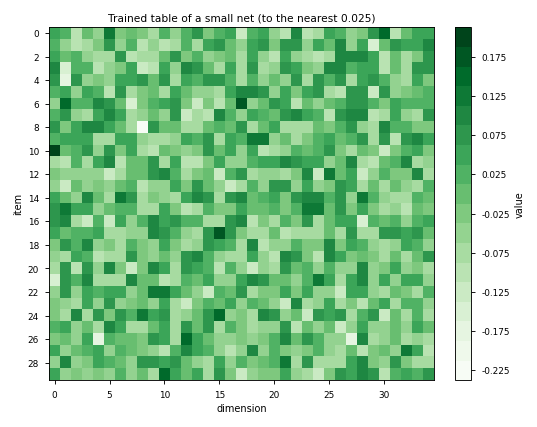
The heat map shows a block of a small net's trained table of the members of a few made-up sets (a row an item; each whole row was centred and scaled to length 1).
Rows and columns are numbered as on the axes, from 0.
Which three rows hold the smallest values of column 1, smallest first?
4, 3, 13
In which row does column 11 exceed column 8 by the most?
8
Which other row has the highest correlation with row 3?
19
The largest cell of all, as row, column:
10, 0
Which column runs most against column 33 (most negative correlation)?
21
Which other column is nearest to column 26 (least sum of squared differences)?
34
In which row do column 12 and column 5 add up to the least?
12
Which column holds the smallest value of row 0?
17
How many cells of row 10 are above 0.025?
9
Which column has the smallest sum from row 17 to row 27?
26
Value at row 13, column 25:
-0.025
